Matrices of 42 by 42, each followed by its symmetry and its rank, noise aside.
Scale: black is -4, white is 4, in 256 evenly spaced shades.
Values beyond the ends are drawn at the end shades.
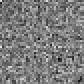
symmetric, rank eight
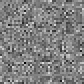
no symmetry, rank eight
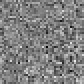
no symmetry, rank seven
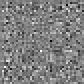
antisymmetric, rank eight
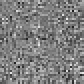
antisymmetric, rank eight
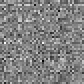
no symmetry, rank seven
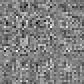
no symmetry, rank six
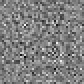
symmetric, rank seven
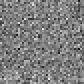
antisymmetric, rank eight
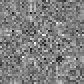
symmetric, rank seven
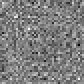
symmetric, rank six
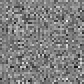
no symmetry, rank eight
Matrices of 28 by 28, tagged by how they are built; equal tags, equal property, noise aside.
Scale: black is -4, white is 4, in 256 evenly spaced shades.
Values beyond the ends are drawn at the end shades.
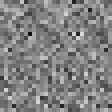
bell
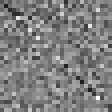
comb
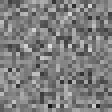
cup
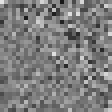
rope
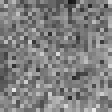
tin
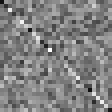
comb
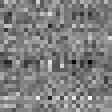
cup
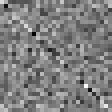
comb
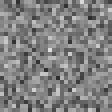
bell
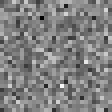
bell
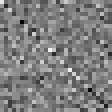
comb
